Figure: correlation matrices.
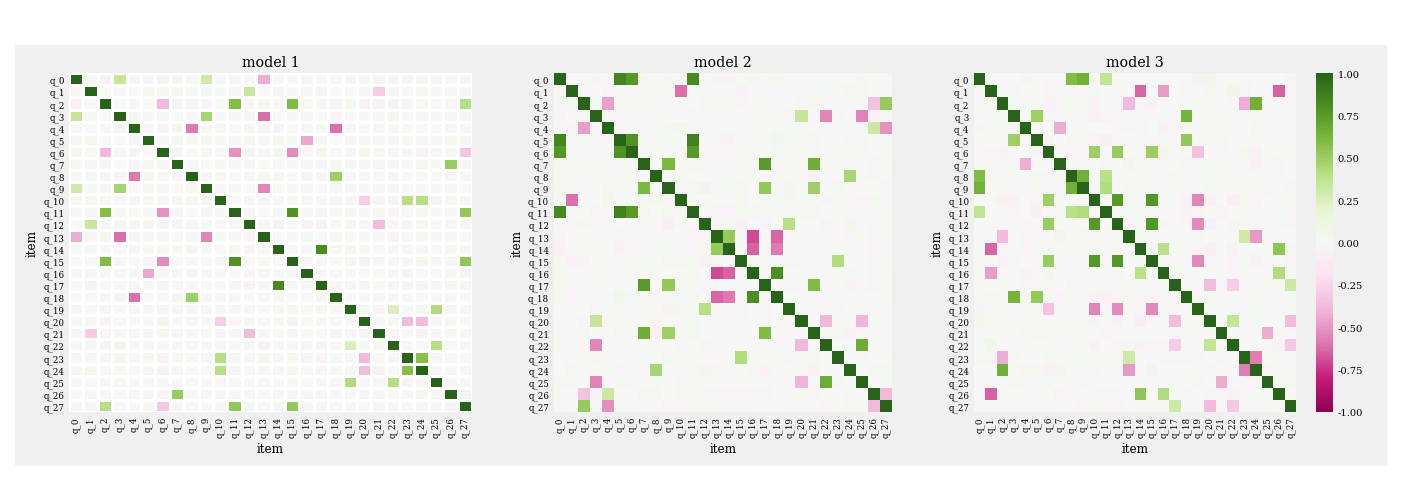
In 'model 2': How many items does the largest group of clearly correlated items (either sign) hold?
4
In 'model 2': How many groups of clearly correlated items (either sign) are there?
9
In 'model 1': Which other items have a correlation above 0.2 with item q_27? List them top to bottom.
q_2, q_11, q_15
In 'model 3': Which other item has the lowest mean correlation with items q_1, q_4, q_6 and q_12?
q_19
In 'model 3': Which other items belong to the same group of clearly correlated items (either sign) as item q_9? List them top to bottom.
q_0, q_8, q_11
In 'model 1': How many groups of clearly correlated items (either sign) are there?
9
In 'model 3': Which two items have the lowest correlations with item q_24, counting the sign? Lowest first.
q_23, q_13
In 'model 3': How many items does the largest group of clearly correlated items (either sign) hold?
5
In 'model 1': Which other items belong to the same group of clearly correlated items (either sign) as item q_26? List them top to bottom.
q_7
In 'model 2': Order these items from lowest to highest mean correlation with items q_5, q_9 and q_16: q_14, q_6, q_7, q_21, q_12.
q_14, q_12, q_21, q_7, q_6
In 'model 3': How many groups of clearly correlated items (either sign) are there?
8
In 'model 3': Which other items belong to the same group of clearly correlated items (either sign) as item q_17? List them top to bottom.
q_20, q_22, q_27
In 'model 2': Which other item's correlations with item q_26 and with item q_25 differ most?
q_22
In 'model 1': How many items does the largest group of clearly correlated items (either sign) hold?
5
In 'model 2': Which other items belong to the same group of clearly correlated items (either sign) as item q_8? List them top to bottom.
q_24
